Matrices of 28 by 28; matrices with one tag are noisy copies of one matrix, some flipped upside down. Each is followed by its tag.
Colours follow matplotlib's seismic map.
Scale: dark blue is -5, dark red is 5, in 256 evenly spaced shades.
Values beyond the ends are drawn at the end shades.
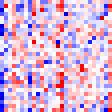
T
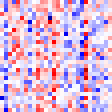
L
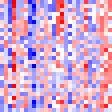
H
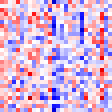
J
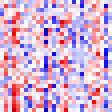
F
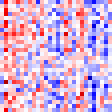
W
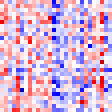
J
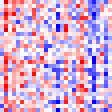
W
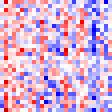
W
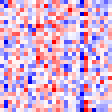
L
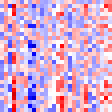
H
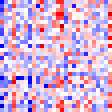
T
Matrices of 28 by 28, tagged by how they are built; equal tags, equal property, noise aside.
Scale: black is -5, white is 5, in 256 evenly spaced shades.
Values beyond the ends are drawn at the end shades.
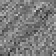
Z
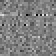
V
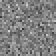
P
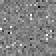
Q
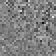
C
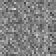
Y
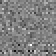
V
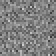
Y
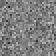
Y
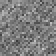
Z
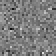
V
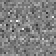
V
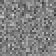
P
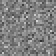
P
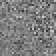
C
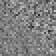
C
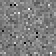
Q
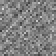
Z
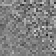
C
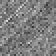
Z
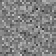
Y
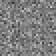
Y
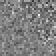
C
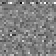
V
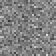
Y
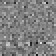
V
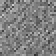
Z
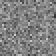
P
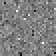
Q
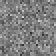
Y
